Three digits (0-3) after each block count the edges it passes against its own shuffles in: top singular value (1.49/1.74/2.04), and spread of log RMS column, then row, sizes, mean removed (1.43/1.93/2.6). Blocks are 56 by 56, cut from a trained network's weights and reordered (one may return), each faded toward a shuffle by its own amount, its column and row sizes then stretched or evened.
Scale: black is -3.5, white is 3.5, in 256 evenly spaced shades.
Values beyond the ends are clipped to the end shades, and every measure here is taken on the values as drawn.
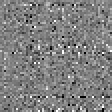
1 2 2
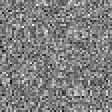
2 0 0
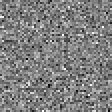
0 0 1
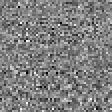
2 0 2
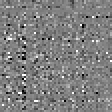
1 2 3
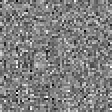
2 1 1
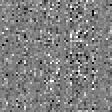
0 3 1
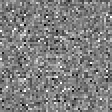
0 1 1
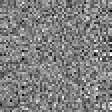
3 1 0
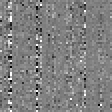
2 3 0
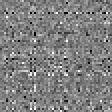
3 2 2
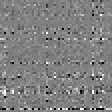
3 2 3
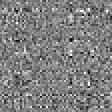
3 1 2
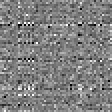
3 2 2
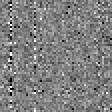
2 2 0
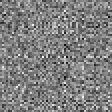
3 1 1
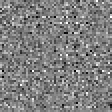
0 1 2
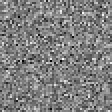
0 0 1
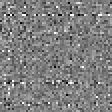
1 1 2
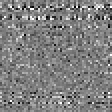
3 1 3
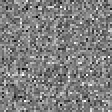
0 0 2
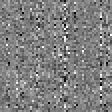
0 3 0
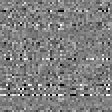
3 1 3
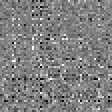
2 2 3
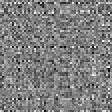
3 1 2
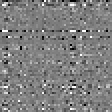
3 2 3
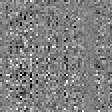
2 3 1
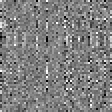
3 3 1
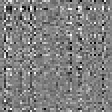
3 3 2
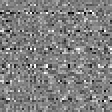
3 1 3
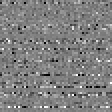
0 0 3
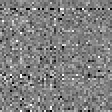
1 2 2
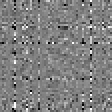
2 3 2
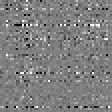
1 2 3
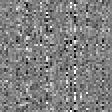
2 3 0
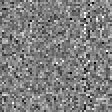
1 1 0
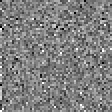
0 1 0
